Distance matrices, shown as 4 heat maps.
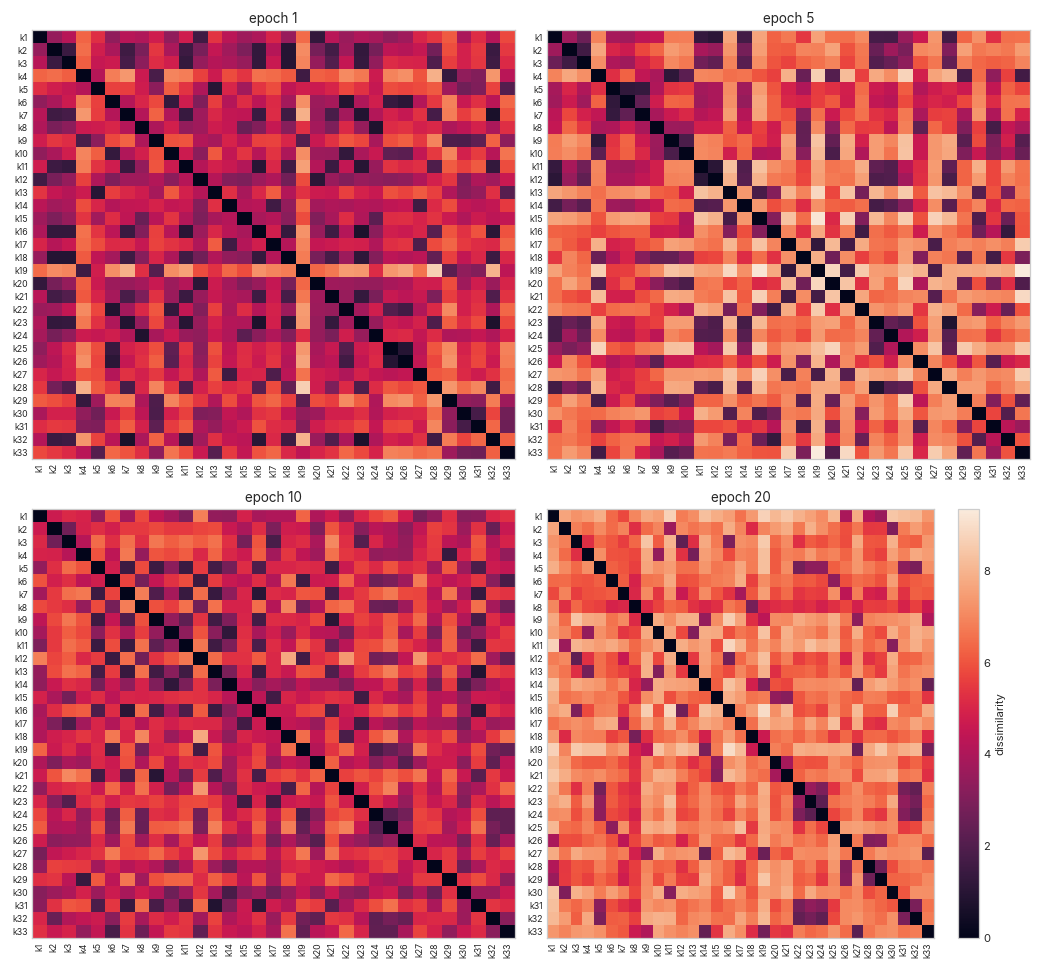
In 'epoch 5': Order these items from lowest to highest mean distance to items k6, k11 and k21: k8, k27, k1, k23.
k1, k23, k27, k8
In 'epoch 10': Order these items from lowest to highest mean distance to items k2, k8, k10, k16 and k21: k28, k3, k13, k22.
k13, k28, k22, k3
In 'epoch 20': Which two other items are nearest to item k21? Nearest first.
k15, k20
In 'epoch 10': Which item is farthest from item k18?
k12
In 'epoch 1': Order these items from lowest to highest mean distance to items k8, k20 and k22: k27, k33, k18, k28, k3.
k18, k3, k27, k28, k33
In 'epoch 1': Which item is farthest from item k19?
k28
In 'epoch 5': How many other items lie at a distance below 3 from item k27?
3
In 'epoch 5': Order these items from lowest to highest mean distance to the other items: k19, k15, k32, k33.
k32, k33, k15, k19
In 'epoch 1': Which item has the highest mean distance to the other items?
k19
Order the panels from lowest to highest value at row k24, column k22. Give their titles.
epoch 20, epoch 1, epoch 10, epoch 5
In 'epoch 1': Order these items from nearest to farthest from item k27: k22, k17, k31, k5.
k17, k22, k31, k5
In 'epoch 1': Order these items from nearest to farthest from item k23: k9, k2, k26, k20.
k2, k20, k26, k9
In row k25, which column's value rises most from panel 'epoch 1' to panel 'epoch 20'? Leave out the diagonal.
k26
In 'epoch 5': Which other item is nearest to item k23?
k28
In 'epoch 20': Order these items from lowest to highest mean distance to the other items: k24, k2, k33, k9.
k24, k33, k2, k9
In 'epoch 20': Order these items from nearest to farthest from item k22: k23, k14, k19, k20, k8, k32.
k32, k23, k8, k20, k14, k19
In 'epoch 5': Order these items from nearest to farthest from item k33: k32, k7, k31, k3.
k31, k7, k32, k3
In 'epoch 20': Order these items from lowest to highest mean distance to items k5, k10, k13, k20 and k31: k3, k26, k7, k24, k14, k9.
k24, k7, k3, k26, k14, k9
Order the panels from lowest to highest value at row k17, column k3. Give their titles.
epoch 10, epoch 1, epoch 5, epoch 20
